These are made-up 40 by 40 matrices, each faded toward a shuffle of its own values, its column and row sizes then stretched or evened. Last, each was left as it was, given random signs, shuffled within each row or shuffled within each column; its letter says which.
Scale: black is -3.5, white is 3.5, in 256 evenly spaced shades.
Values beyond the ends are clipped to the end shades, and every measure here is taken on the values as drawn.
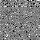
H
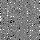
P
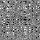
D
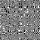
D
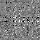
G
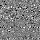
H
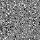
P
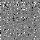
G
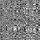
D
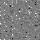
P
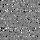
H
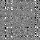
G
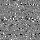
H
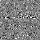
H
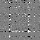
D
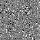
P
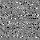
H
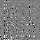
D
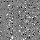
P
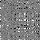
D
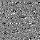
H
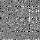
G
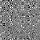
D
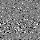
H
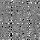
G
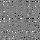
D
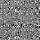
G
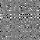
D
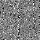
P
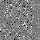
P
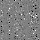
P
